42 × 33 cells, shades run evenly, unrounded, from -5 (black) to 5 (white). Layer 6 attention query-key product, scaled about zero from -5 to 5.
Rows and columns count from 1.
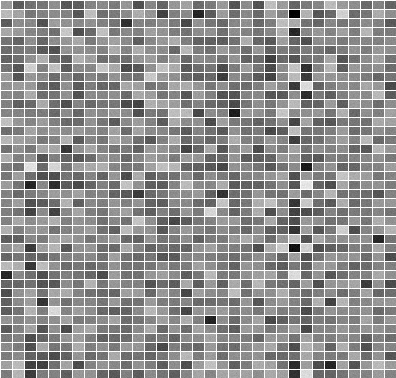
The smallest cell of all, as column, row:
25, 2
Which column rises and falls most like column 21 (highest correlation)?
27
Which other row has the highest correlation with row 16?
4
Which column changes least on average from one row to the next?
21
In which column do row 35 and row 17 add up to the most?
5
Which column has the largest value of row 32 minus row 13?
20
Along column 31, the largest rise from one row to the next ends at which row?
33
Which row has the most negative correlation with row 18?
39
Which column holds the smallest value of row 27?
32
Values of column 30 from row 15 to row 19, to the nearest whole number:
-1 0 -1 0 -1
